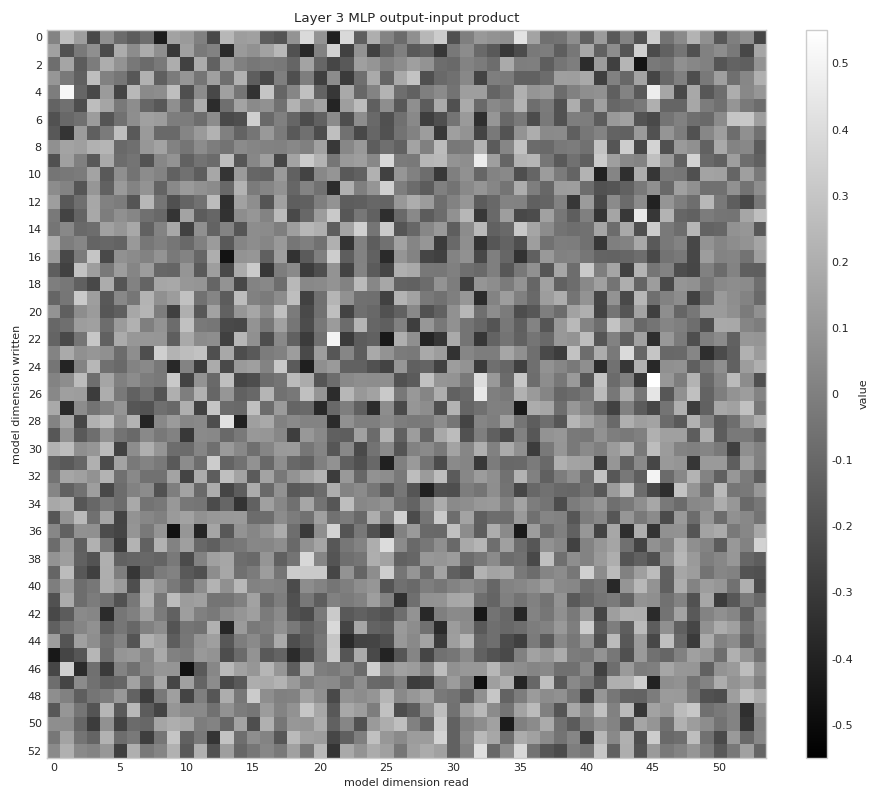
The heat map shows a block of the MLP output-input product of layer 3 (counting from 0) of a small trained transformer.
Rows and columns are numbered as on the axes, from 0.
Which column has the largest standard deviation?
45
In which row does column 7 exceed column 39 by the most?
12
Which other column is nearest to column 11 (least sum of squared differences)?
9
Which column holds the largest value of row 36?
21
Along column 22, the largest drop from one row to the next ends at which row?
1
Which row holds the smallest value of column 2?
46
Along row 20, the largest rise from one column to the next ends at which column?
10
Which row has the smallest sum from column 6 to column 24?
27
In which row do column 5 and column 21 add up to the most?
22
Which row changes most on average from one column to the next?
36
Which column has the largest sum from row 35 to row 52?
47
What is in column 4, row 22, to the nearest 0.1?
-0.1
